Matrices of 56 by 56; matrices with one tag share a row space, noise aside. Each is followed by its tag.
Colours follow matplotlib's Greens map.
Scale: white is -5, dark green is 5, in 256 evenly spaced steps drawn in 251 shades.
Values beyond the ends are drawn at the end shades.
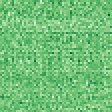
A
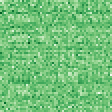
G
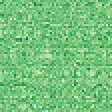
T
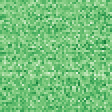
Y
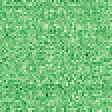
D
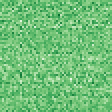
A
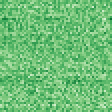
Y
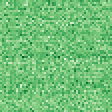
D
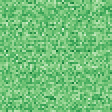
D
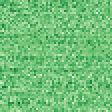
G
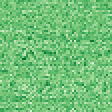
T
